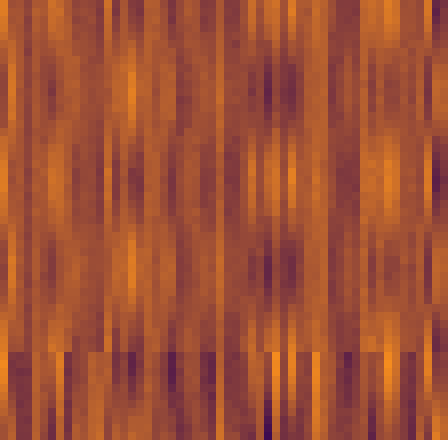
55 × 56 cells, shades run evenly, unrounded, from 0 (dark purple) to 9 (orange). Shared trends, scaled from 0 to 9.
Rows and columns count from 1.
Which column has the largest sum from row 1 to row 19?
2
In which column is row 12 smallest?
34
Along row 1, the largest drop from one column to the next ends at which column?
55
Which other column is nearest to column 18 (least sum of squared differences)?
15
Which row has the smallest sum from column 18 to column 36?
54
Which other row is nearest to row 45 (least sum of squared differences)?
46
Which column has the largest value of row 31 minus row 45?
17
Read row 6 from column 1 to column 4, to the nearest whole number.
6 6 5 4
